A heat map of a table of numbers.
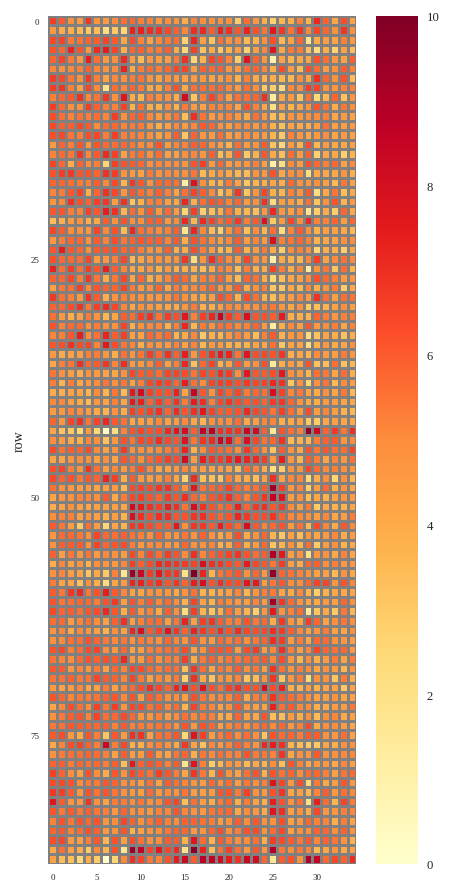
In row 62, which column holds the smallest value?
29
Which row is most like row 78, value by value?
17
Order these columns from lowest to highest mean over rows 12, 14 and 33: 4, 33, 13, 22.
33, 22, 13, 4
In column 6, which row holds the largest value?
76
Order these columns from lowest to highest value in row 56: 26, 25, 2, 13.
2, 13, 26, 25
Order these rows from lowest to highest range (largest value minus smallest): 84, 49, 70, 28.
84, 28, 70, 49
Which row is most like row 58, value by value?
87
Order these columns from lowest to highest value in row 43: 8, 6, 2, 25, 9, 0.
6, 25, 2, 0, 8, 9
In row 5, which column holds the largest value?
8
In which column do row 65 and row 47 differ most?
25
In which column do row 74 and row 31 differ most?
19
